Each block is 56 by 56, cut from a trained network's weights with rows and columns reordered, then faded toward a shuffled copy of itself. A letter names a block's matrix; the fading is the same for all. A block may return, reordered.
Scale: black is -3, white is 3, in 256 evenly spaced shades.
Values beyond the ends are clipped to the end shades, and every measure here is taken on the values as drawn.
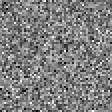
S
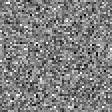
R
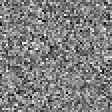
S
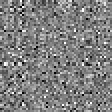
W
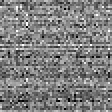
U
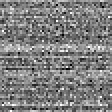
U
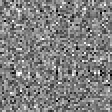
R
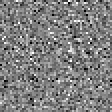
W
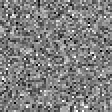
R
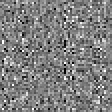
W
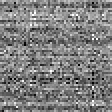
U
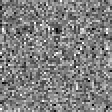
R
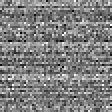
U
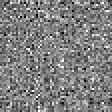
W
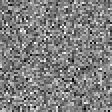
S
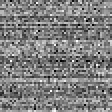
U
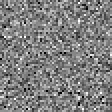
R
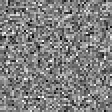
S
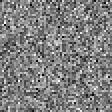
S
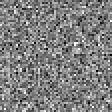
S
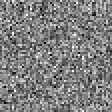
S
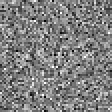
S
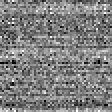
U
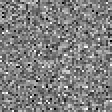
R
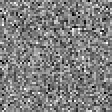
S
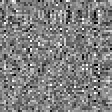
W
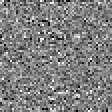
W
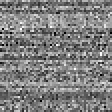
U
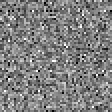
R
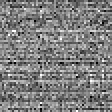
U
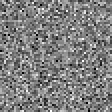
S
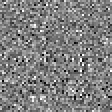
W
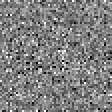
W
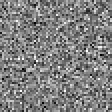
S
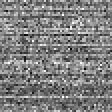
U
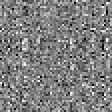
W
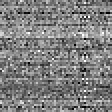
U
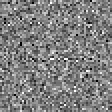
R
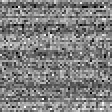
U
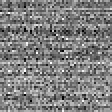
U
